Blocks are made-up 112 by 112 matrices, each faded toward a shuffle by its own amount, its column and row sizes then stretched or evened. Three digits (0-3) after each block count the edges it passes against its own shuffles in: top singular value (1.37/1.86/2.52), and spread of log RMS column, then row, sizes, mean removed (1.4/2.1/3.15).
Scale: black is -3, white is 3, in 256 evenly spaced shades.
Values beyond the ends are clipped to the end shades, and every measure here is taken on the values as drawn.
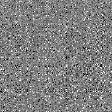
2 2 2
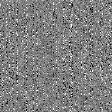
0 3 0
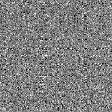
2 1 2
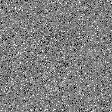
0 1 1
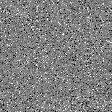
1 0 0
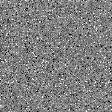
0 1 1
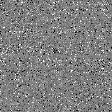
0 1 2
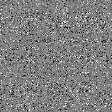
0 1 2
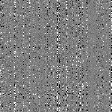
2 3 2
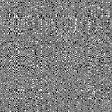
3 2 2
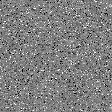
1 0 1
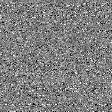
0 0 2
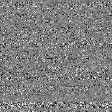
1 1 3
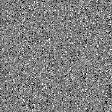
0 2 0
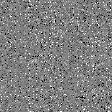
0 2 1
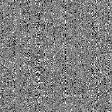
1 3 1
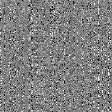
2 3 0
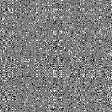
3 2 2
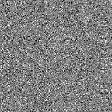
2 1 1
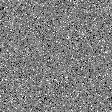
0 0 0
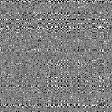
3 2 3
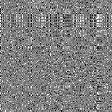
3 2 2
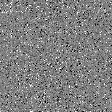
0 1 1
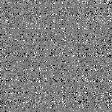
0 2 3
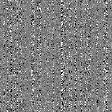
2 3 1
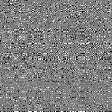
3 0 3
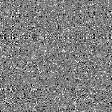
2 1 2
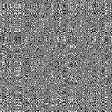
3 2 2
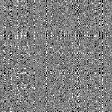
3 3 2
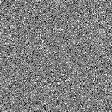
2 0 0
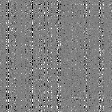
3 3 2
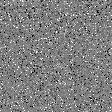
0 0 0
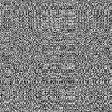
3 0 2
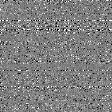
2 1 3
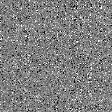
0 2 1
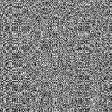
3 1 1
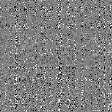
1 3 2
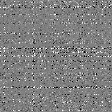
2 2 3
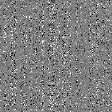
0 3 1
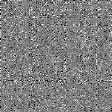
2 3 2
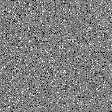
1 1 0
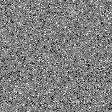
0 0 1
